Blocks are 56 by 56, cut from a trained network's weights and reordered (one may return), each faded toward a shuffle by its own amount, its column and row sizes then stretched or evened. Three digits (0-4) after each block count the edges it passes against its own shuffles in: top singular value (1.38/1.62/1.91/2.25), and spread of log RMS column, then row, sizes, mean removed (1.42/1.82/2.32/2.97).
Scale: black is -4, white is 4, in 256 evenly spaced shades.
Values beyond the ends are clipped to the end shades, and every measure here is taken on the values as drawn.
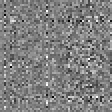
0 4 3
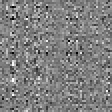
2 4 1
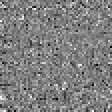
2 0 2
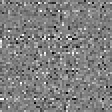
2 1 2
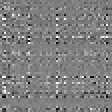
4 3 4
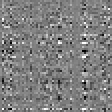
3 4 3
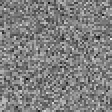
1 1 0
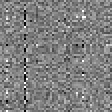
4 2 0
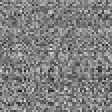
3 1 2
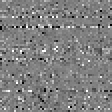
2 1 3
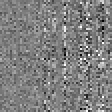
1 4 1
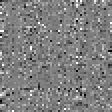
1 3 1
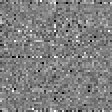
2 0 3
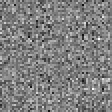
0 4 1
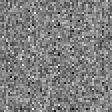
1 2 0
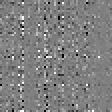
1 4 2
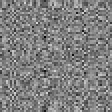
4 2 0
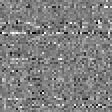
3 0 3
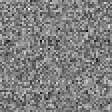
1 1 1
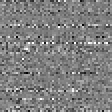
2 1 4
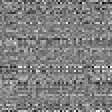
4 1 4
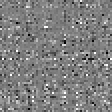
1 3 3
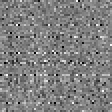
3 0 3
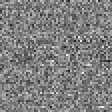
1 0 2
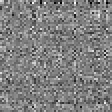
3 3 2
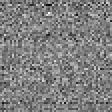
2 0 3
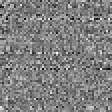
2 1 3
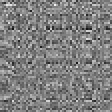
4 3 3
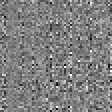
0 4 2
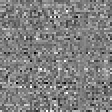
0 2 4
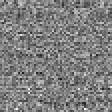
3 1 1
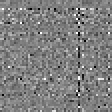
3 1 3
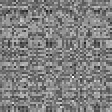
4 3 1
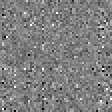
0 2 2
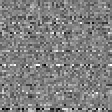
2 0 4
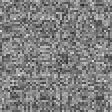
3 0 0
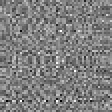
4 0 2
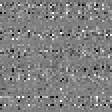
0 2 4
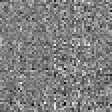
1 3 2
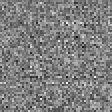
0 2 2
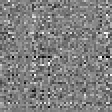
1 3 3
